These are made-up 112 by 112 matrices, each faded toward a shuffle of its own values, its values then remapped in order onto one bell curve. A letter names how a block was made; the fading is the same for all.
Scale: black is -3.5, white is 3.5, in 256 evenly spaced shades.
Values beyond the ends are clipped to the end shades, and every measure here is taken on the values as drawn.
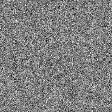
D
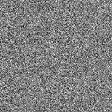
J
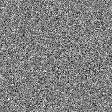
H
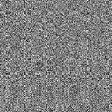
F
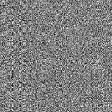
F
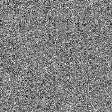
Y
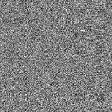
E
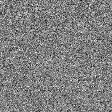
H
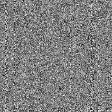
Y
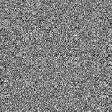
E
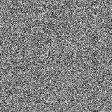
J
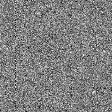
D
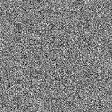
J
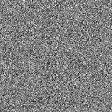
J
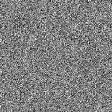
J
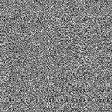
E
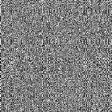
F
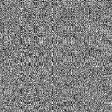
F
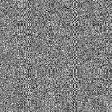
F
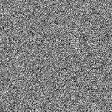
J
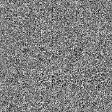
Y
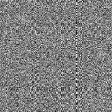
F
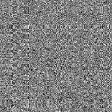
F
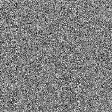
D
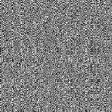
F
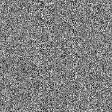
Y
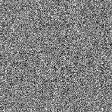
J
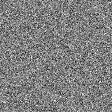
H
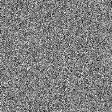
D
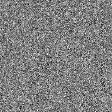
D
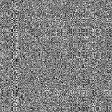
F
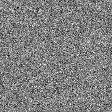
H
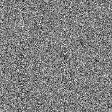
D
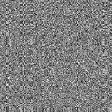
F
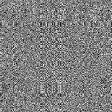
F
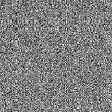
E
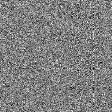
Y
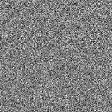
E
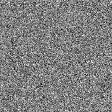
H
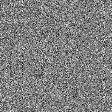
D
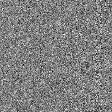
D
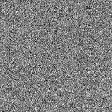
J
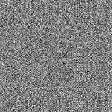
E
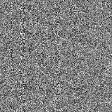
Y
